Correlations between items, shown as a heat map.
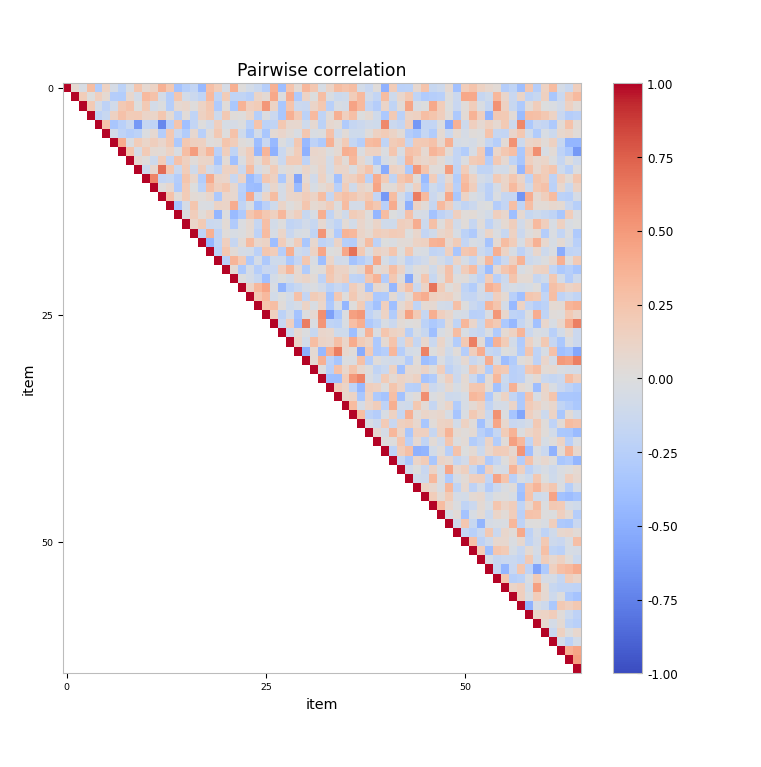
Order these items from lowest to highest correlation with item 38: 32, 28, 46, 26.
26, 46, 32, 28
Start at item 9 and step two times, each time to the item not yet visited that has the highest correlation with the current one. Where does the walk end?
44
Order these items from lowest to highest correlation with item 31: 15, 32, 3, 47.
15, 32, 47, 3
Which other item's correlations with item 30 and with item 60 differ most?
53
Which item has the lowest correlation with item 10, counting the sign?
29
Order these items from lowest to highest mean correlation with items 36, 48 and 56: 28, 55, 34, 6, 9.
34, 55, 28, 9, 6
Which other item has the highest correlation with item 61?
45
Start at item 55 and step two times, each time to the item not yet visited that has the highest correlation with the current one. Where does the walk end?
7
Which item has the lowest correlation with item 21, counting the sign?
43
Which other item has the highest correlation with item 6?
56
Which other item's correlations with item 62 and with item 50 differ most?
18
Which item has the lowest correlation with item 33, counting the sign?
25
